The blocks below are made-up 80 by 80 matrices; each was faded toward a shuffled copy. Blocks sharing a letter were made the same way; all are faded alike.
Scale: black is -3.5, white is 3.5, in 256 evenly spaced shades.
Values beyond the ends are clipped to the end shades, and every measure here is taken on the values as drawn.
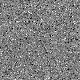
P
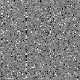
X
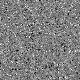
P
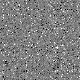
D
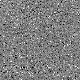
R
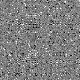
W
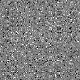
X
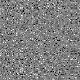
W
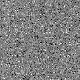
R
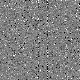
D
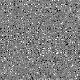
W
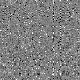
X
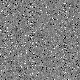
D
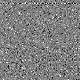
W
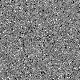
P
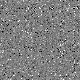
D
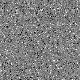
R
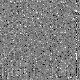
X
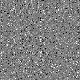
X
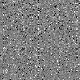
X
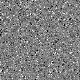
R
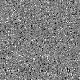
R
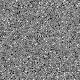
P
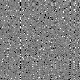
X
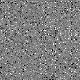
X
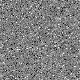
R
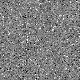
R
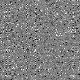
X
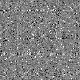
W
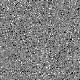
R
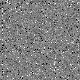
D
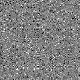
W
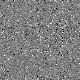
D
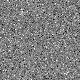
P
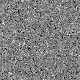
P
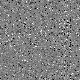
D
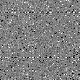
W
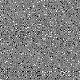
W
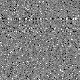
W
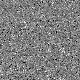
P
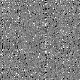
X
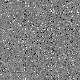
D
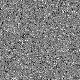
P
